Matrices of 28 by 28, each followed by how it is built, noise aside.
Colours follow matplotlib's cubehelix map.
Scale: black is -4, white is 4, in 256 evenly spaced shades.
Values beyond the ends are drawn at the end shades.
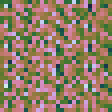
repeating rows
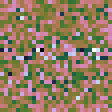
uneven rows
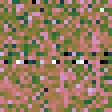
uneven rows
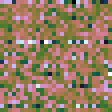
uneven rows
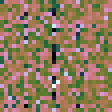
uneven columns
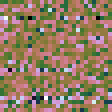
uneven rows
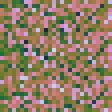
repeating rows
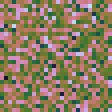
repeating rows
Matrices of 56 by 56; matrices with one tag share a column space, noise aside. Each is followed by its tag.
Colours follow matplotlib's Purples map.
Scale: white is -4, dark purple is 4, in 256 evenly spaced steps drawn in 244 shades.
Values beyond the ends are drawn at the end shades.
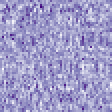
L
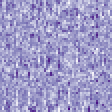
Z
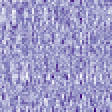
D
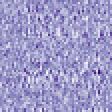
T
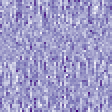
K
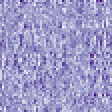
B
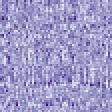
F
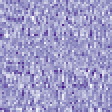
T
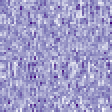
K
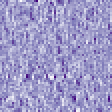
D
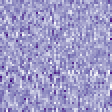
T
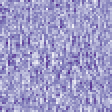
B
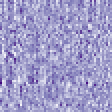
F
